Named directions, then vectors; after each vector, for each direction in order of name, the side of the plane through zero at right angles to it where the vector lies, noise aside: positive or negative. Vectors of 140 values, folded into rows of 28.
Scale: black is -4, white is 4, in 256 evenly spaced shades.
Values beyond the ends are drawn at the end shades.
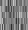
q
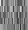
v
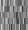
positive, positive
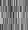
positive, negative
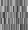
positive, positive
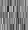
positive, positive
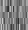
positive, positive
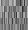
positive, positive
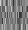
negative, positive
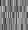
positive, negative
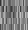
positive, negative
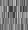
positive, negative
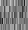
negative, positive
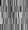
positive, negative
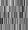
negative, positive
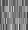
negative, negative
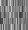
negative, positive
